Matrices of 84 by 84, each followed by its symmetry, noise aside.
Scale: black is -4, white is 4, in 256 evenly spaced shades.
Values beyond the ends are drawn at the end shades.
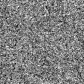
antisymmetric.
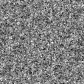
same after a half turn.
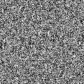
same after a half turn.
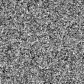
no symmetry.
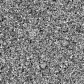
symmetric.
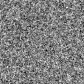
symmetric.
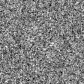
same after a half turn.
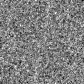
same after a half turn.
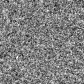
no symmetry.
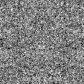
mirrored left to right.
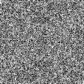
same after a half turn.
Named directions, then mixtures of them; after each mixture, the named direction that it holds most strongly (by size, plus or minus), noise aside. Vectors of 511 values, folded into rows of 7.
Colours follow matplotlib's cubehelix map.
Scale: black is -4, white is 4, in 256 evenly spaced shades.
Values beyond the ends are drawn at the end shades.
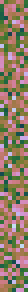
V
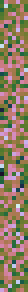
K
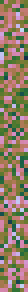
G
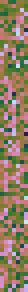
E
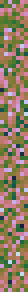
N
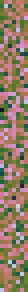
K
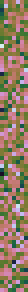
K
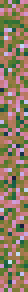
N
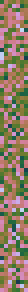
G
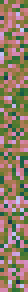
G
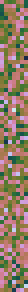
V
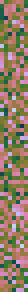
V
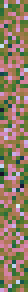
K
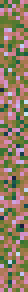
N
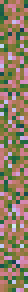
V
